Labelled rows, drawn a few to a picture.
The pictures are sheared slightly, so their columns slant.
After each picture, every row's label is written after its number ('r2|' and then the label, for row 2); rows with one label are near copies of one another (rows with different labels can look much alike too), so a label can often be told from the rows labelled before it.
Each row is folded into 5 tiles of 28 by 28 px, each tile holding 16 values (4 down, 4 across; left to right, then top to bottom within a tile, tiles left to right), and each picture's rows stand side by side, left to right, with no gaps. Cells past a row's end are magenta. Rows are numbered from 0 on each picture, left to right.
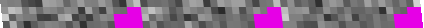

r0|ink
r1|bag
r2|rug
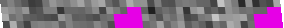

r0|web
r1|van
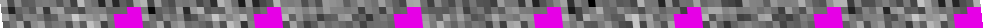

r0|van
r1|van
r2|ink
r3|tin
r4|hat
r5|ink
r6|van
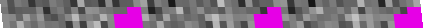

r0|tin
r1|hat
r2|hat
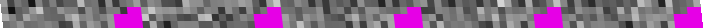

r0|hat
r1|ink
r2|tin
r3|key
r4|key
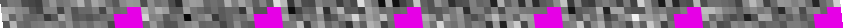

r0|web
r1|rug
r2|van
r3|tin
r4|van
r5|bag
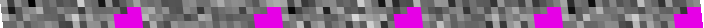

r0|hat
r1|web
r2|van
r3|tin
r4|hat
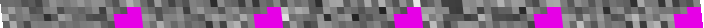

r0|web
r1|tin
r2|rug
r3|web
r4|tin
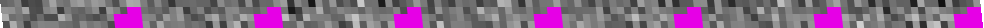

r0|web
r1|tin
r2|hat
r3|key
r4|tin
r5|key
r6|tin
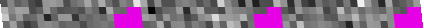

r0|rug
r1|van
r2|key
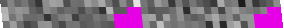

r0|rug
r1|tin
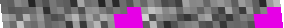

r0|tin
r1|ink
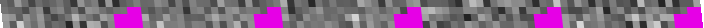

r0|tin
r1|tin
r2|hat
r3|bag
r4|tin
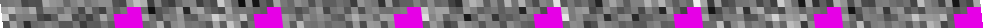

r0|ink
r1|van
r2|tin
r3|rug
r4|rug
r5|van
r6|van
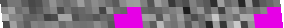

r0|web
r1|tin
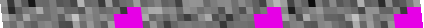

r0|hat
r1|ink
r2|hat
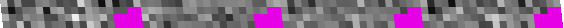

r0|van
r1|ink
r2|hat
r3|hat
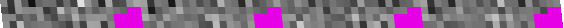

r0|key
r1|hat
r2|tin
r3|hat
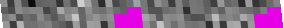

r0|key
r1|tin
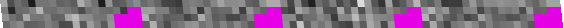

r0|hat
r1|web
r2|key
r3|web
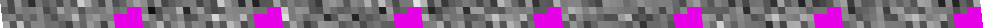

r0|key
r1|van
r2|rug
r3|van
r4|ink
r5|tin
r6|van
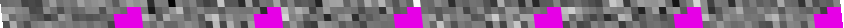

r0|web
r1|hat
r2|rug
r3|tin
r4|bag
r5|hat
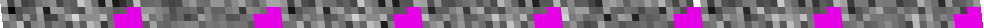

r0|van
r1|web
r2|van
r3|van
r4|rug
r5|van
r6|hat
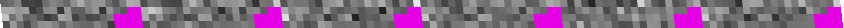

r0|web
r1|bag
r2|rug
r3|web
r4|key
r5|rug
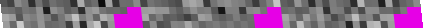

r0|tin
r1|bag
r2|tin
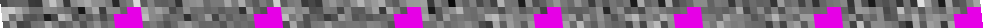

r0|bag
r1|rug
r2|web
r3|hat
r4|tin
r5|tin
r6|key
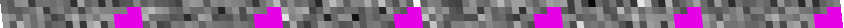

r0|tin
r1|bag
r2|rug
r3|web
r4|key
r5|tin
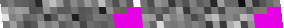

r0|rug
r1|tin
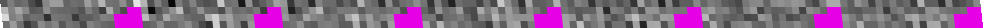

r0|rug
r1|hat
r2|hat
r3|key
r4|tin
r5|web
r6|tin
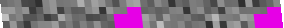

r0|web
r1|tin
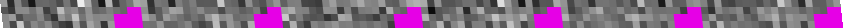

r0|key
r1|hat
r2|web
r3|van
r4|hat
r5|key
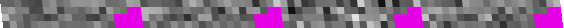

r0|web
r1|bag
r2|van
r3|ink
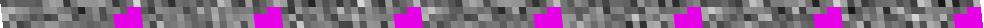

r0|bag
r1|key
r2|key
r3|bag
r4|tin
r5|bag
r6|van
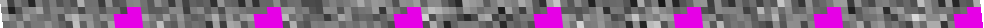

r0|hat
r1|tin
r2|web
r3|ink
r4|tin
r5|key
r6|van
